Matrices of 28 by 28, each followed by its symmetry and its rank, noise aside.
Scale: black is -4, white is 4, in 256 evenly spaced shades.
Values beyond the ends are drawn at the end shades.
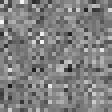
symmetric, rank six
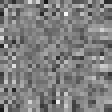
symmetric, rank four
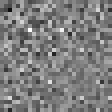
symmetric, rank five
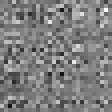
antisymmetric, rank six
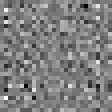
no symmetry, rank four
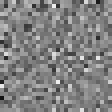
symmetric, rank six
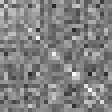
symmetric, rank four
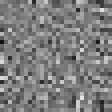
no symmetry, rank five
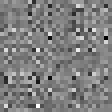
antisymmetric, rank four
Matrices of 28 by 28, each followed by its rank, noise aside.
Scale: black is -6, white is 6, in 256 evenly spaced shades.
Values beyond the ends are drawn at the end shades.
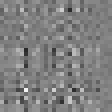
two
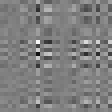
one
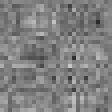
three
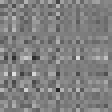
two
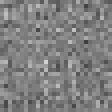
four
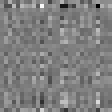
two
